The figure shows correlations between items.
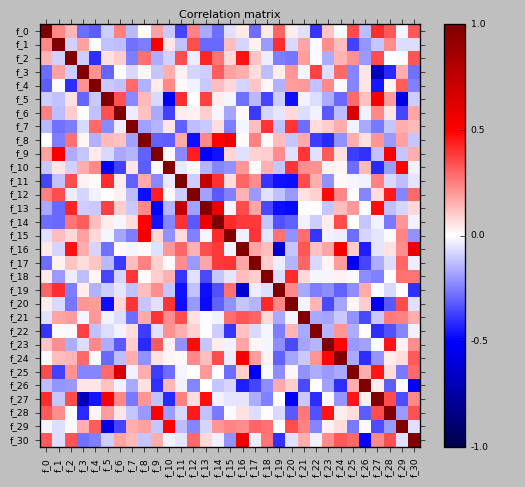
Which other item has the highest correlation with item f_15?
f_8
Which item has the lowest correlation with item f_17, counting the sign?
f_25
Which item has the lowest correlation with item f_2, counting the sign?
f_4
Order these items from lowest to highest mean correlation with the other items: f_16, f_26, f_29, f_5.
f_26, f_5, f_29, f_16
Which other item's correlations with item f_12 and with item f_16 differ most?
f_14
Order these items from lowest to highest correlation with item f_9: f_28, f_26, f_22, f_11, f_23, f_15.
f_26, f_11, f_22, f_15, f_23, f_28
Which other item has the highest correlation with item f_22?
f_3
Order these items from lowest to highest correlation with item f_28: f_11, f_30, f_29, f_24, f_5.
f_29, f_11, f_24, f_5, f_30
